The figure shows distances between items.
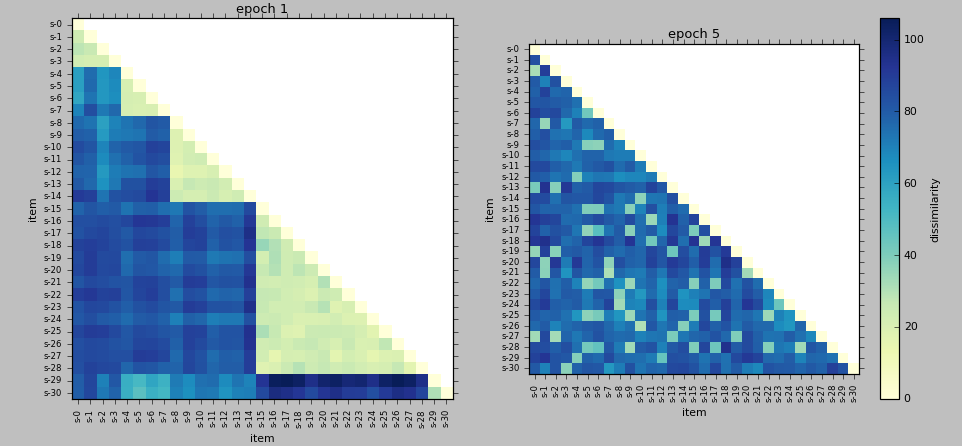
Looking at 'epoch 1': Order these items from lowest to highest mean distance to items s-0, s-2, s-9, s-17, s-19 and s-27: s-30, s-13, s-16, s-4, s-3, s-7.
s-16, s-3, s-13, s-4, s-7, s-30
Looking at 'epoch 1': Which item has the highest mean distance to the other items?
s-29
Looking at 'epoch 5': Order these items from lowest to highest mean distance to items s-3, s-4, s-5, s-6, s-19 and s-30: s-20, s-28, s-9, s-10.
s-9, s-28, s-10, s-20
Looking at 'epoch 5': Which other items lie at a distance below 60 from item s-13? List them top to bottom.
s-0, s-2, s-19, s-27
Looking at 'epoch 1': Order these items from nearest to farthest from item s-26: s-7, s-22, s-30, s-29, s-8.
s-22, s-8, s-7, s-30, s-29
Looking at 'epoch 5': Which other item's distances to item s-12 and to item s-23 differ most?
s-4
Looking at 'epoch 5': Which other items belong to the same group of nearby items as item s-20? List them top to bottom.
s-1, s-7, s-21
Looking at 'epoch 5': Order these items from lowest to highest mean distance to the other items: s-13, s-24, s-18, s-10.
s-10, s-24, s-13, s-18
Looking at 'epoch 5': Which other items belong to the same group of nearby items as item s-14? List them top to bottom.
s-10, s-26
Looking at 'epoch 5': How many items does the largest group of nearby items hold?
8
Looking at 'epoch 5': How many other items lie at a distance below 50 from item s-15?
7
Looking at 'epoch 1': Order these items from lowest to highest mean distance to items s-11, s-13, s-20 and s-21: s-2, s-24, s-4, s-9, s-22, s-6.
s-24, s-22, s-9, s-2, s-4, s-6
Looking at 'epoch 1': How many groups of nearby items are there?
5
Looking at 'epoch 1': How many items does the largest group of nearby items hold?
14
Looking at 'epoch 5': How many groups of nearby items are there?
8
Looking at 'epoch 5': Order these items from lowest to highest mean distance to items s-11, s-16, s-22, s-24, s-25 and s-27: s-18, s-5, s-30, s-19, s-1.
s-5, s-18, s-19, s-30, s-1
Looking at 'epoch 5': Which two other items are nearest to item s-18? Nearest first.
s-16, s-11
